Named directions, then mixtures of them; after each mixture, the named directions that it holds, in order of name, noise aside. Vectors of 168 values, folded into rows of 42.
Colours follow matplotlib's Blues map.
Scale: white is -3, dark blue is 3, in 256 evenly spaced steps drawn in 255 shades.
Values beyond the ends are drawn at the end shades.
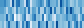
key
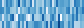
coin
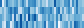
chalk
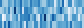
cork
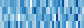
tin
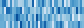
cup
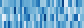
cork, tin.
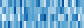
cork, tin.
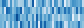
cup.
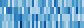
chalk, cup.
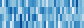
chalk.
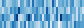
coin.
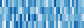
chalk.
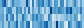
cup, key.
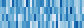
coin, key.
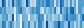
chalk, key.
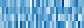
cup, tin.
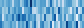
cork, tin.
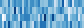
cork.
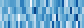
tin.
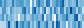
key, tin.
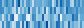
coin, key.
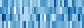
cork.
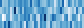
cork.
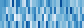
key.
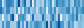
coin.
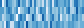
chalk, coin.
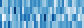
cork.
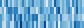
chalk, cup.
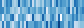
coin.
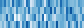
key.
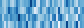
chalk, tin.
